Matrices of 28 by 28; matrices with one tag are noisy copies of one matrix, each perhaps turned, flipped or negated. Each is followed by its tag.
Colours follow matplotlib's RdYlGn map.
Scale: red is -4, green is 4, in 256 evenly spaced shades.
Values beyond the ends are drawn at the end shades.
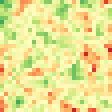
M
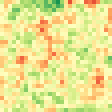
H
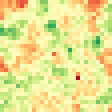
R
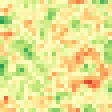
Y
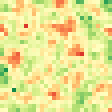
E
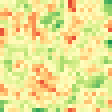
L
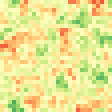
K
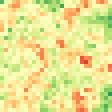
R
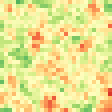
M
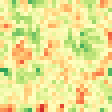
L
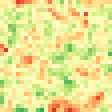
H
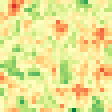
K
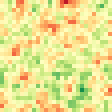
Y
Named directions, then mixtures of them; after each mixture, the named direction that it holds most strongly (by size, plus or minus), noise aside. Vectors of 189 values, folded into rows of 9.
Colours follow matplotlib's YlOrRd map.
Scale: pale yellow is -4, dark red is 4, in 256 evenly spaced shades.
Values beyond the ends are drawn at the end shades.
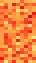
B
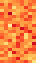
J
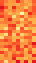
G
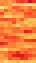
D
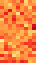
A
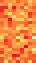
G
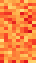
B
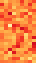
J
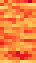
D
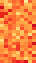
A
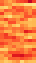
D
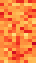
J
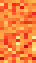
B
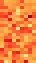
B
